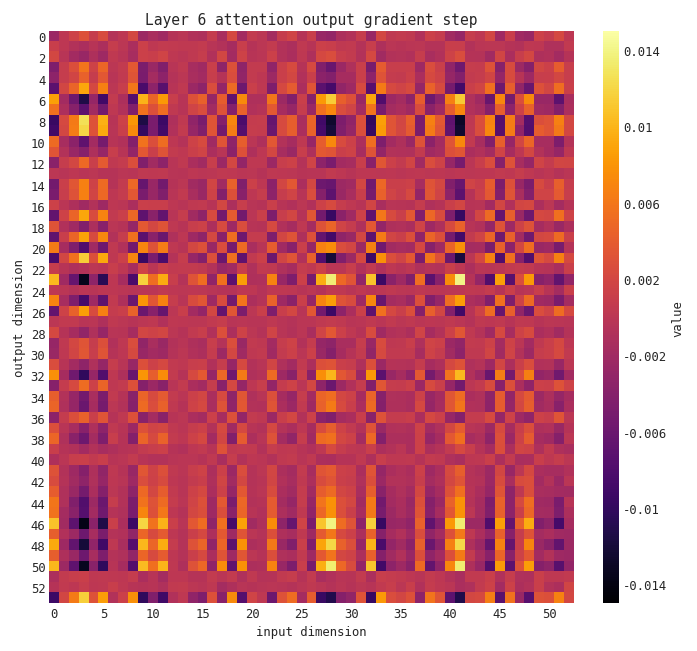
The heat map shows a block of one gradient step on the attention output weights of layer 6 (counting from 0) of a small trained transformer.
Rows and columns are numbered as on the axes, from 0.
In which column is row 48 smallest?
3
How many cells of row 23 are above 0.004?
17
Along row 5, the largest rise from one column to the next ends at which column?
33
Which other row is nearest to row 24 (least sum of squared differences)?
13
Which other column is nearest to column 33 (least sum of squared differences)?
8
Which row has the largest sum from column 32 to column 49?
46
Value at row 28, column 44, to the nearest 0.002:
-0.002
